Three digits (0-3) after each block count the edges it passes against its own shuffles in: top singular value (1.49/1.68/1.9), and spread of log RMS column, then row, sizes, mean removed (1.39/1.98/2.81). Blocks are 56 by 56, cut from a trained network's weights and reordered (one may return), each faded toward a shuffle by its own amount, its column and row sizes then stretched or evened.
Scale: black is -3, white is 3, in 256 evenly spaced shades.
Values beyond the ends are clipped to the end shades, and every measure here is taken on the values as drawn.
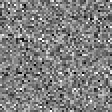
1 0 1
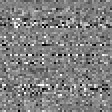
2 0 3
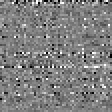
0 1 3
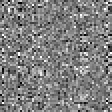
3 2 1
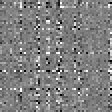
3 3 2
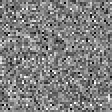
2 0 1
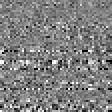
3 0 3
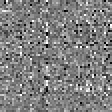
1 2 2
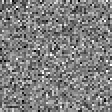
0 0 0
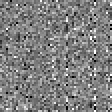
1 2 0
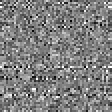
3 0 2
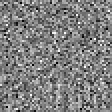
2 1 0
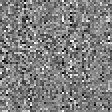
0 2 1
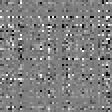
1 3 3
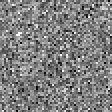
0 1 0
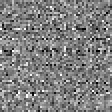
3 1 2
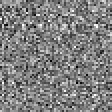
3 0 1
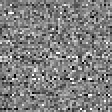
1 0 2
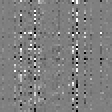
2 3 1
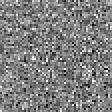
3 1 1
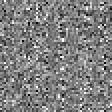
2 2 0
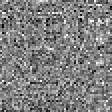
3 0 1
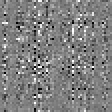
3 3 2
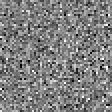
0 1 1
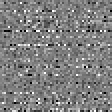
0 1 3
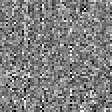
2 2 1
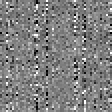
1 3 0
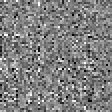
1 2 1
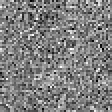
2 1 0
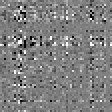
1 3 3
